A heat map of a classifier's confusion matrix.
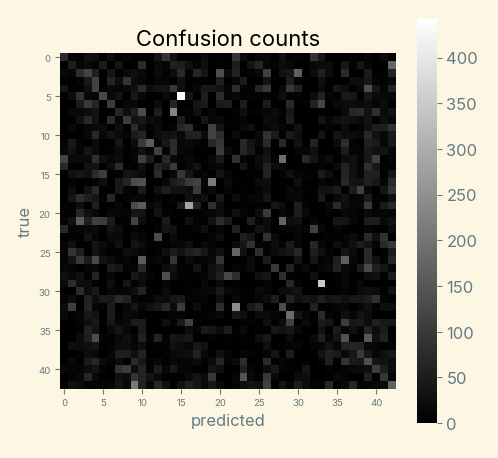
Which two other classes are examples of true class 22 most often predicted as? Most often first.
32, 0
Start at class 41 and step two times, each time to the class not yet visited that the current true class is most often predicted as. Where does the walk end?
12
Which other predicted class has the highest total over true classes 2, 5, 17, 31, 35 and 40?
15
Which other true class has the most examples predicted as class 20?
2
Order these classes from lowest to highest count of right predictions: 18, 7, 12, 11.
18, 7, 12, 11
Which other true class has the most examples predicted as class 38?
17
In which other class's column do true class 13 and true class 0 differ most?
28
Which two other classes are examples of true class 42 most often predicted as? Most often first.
9, 26
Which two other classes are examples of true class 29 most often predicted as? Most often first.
33, 1
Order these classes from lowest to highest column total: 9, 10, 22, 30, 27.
27, 30, 22, 9, 10
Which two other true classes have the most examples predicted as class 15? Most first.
5, 32
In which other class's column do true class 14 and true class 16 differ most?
19
